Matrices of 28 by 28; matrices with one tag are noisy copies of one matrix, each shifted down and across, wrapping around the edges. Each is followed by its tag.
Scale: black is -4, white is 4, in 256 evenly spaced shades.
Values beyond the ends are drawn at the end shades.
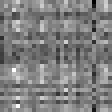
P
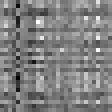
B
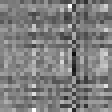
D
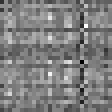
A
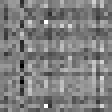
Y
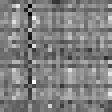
A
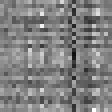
B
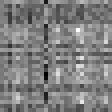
P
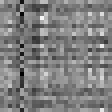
B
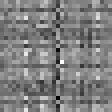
A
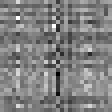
D
